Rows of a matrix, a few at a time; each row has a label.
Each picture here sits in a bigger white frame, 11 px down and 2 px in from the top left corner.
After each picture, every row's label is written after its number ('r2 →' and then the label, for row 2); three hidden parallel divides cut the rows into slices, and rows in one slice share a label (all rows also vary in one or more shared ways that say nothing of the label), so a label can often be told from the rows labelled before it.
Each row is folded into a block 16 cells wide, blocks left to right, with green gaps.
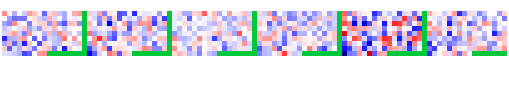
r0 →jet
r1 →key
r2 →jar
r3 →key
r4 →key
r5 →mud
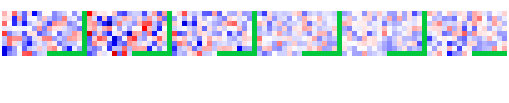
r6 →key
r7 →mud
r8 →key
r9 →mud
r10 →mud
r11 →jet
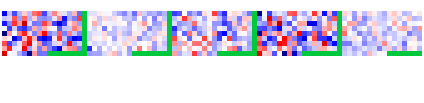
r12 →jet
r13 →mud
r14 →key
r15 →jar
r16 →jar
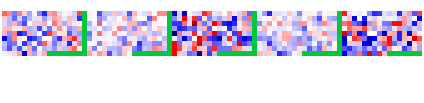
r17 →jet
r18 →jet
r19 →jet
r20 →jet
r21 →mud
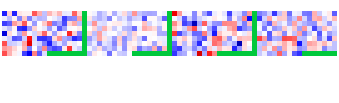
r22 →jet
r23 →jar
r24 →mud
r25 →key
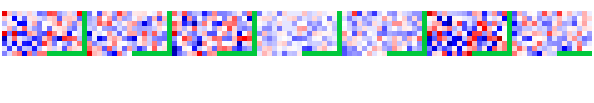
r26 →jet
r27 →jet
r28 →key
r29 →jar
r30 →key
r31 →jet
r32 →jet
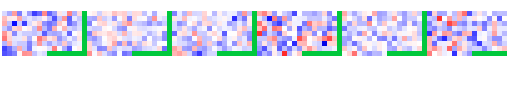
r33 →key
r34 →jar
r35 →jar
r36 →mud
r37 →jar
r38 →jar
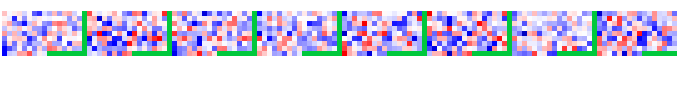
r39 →mud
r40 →jet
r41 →key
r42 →jar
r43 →jar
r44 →jet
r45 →key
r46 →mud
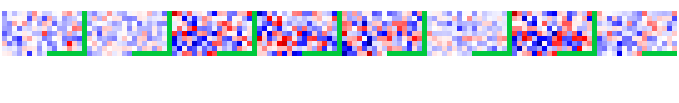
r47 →jar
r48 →mud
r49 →jet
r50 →key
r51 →key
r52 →mud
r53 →jet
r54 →jar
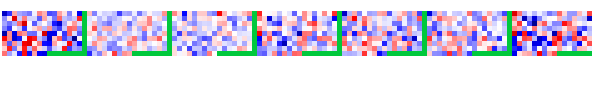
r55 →key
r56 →mud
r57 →jet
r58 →jar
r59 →key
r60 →key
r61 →jar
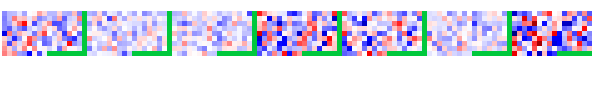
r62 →jar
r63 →mud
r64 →mud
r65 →jar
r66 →mud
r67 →mud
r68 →jar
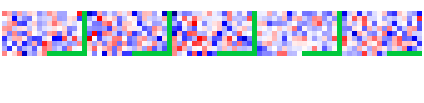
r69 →jet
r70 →key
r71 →mud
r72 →key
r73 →key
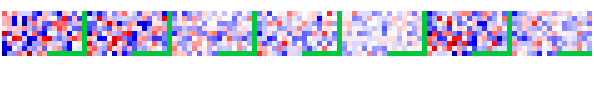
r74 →key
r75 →jar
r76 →jar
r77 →jet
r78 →mud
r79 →mud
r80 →jar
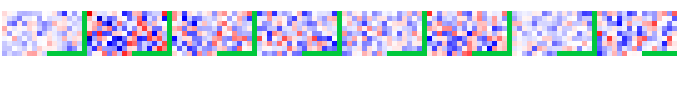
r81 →mud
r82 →jet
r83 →jet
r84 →key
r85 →mud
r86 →jet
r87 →mud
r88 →mud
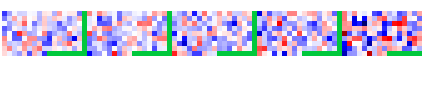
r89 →mud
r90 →mud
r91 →jet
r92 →jar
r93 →key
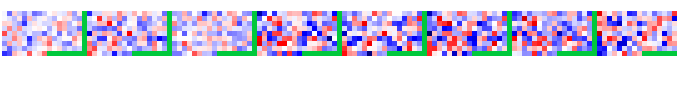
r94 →mud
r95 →jar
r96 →key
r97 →key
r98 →jet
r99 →jar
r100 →key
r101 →mud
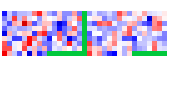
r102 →jar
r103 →jet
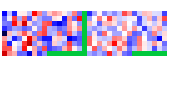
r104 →jet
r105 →key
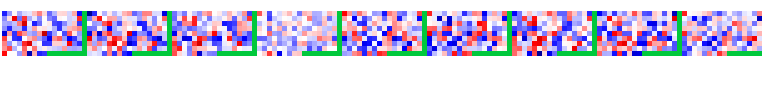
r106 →mud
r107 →key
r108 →jar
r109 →jet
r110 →jet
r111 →jar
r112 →mud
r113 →key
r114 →jar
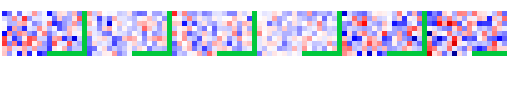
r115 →mud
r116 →mud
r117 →mud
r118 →mud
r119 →jar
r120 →jet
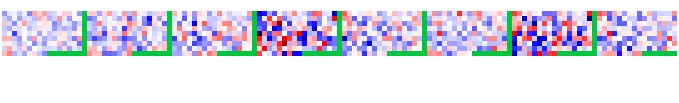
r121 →mud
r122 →jet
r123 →jar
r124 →mud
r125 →jar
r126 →jet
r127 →jar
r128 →jet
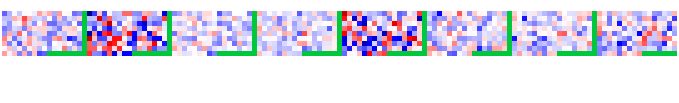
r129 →mud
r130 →key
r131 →mud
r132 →jar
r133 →jet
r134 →jet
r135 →jar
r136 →jar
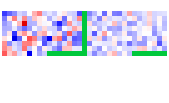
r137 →jar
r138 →mud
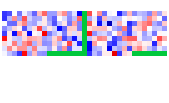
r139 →key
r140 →key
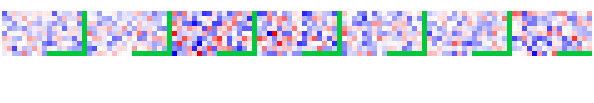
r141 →mud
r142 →mud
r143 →key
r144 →key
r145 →mud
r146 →jar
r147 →jet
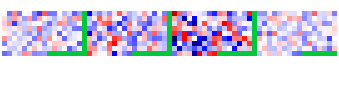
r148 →key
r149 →jar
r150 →jet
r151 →mud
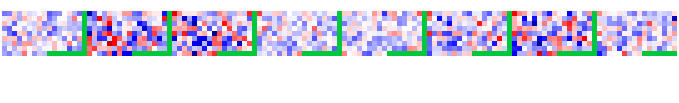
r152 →key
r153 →mud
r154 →jet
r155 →jar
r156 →jet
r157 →jar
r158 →mud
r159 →mud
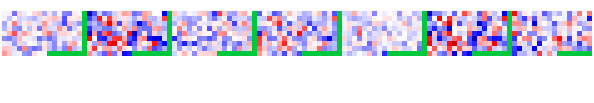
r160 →jet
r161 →key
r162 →jet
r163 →mud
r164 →mud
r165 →mud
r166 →mud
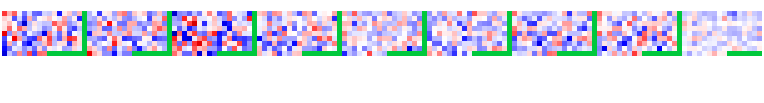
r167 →mud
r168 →jet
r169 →mud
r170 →jet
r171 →key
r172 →jet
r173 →jar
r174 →jar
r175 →mud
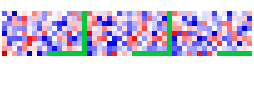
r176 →jet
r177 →mud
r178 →jar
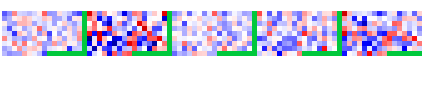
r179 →key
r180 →jet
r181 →key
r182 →jet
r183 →jar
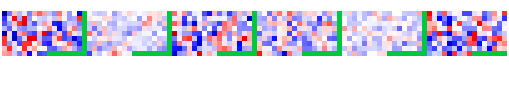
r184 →mud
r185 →mud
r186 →key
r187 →jet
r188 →jar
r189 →jet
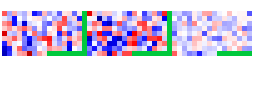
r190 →key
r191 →jet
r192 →jar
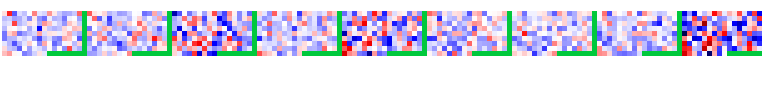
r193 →jet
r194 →jar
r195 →key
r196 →jet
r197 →jet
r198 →jet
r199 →jet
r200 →jet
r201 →jet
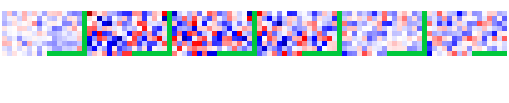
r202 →jar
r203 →jet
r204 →key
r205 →jar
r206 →key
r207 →key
